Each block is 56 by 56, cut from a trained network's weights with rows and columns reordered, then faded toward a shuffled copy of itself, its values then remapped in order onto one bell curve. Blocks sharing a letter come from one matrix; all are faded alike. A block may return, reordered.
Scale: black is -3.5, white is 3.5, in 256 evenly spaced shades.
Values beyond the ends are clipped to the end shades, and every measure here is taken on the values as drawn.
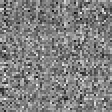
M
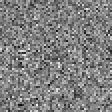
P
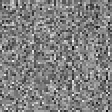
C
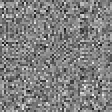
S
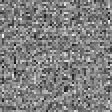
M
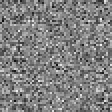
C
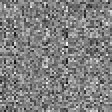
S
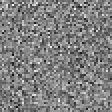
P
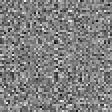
S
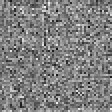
M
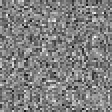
S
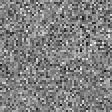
P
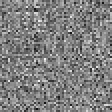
S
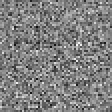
P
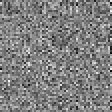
S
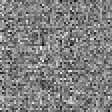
M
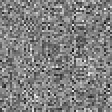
S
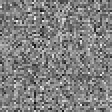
M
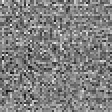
M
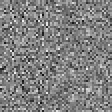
C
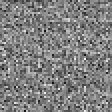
M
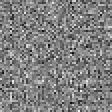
S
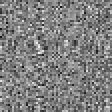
C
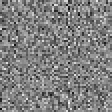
C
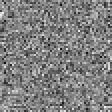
P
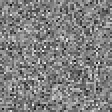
P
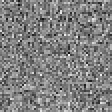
P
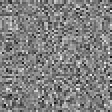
S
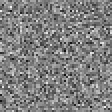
P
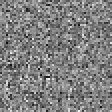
M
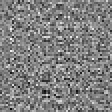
S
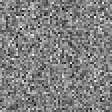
P
